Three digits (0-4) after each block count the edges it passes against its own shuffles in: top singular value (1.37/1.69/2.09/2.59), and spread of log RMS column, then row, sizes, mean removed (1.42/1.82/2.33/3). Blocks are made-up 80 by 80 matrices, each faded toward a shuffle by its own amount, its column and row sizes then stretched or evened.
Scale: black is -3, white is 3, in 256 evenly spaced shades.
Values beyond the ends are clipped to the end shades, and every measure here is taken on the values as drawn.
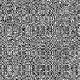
4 2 0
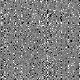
3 3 1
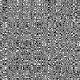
4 3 2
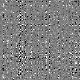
3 4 3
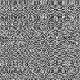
4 0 3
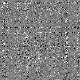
0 3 3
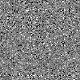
2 1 2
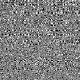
3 0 3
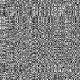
4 3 1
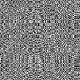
4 2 0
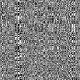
4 4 0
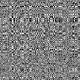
4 3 4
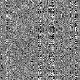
3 4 0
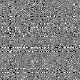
3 2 4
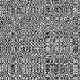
4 1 2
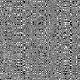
4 4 2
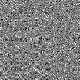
3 0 0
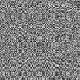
4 1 3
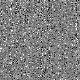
1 3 0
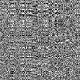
4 2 3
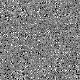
0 2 2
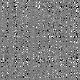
0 4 3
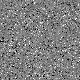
1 0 1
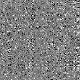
3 2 2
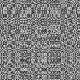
4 0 1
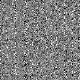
0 4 0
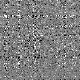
2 3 3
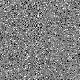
2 1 0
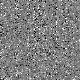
0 2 0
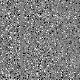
0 3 1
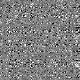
1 2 4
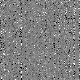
1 3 0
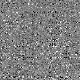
1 1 3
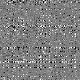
3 3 4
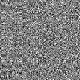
3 0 0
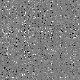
0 3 1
